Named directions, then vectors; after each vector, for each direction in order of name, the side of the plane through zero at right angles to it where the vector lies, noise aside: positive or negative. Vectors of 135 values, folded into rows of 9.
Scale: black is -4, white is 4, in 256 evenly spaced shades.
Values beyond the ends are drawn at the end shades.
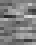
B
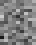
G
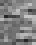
positive, positive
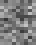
negative, positive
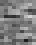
positive, positive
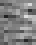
positive, positive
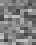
negative, negative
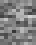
positive, negative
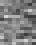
negative, negative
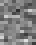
negative, negative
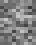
positive, negative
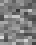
negative, negative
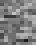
positive, positive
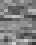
negative, negative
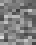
negative, negative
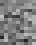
positive, positive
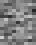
positive, negative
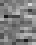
positive, positive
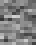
negative, negative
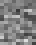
negative, negative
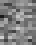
positive, negative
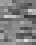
negative, negative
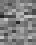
positive, negative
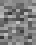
negative, positive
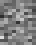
positive, negative
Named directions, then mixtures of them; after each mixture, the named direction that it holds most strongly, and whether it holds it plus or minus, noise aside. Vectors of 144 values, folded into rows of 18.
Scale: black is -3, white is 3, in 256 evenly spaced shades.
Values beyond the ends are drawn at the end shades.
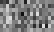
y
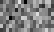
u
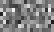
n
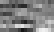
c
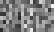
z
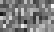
z, plus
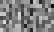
z, minus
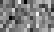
u, plus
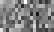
u, minus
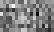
y, minus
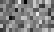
u, plus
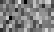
u, plus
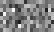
n, plus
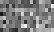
z, plus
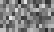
u, minus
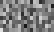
z, minus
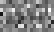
n, plus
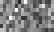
u, minus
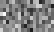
z, minus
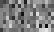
y, plus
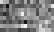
c, plus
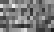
c, minus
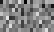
u, plus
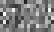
n, plus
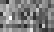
y, plus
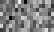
u, plus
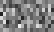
n, plus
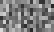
z, minus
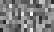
z, plus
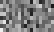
z, minus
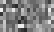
n, plus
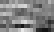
c, minus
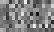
y, minus
